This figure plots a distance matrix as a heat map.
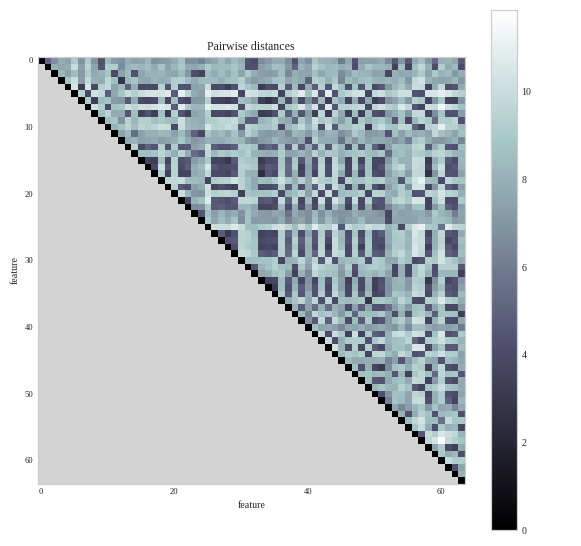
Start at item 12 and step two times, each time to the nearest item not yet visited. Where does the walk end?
40
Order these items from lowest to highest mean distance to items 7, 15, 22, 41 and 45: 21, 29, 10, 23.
21, 29, 23, 10
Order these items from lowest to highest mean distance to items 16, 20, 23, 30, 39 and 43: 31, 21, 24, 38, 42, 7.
21, 24, 42, 7, 38, 31
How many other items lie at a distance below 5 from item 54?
3
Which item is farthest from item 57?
60
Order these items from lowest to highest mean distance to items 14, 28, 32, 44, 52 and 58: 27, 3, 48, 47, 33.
33, 48, 27, 47, 3
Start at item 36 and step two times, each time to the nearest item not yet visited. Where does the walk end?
10
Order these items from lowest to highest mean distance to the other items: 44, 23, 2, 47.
23, 2, 47, 44
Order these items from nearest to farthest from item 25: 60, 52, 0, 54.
54, 60, 0, 52
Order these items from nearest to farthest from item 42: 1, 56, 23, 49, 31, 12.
49, 56, 23, 12, 1, 31
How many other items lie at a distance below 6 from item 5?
10
